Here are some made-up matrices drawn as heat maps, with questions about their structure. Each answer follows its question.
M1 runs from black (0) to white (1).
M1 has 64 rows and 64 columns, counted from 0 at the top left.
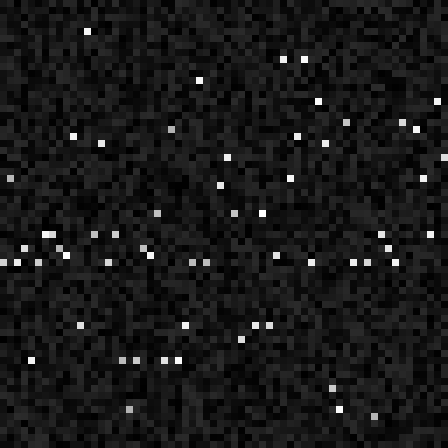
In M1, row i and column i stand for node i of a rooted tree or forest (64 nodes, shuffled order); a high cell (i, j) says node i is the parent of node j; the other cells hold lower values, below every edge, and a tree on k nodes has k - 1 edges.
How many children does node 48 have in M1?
1
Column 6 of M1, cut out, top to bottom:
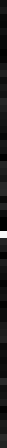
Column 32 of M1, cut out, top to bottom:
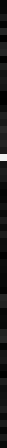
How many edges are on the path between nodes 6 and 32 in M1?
4
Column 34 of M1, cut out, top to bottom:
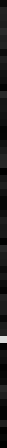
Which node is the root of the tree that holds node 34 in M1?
58
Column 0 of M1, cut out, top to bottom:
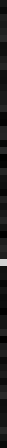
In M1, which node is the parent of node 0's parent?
30
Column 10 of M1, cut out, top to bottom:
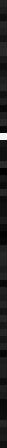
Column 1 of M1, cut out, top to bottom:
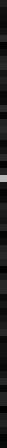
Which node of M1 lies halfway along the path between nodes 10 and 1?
51
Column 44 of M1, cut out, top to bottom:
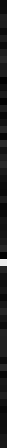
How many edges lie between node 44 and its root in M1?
2
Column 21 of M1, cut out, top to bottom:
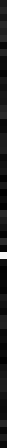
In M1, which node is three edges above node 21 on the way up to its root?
20
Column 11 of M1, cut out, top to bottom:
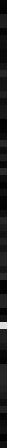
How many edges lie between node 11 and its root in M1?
3
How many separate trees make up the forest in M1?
4
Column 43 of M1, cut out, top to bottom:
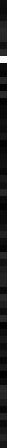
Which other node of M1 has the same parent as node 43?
40
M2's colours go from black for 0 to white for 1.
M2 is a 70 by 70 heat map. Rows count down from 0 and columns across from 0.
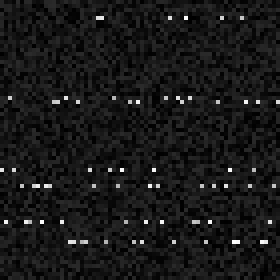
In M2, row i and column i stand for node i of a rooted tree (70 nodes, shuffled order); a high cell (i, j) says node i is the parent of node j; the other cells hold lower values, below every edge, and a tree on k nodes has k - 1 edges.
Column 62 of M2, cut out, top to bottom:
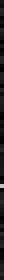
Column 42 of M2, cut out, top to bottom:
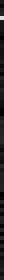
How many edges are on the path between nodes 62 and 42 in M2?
3
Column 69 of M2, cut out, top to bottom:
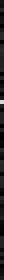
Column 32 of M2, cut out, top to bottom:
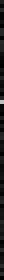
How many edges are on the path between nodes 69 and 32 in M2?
2
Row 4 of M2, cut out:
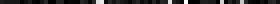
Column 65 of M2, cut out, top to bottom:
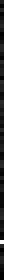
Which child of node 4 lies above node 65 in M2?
60
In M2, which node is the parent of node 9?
46
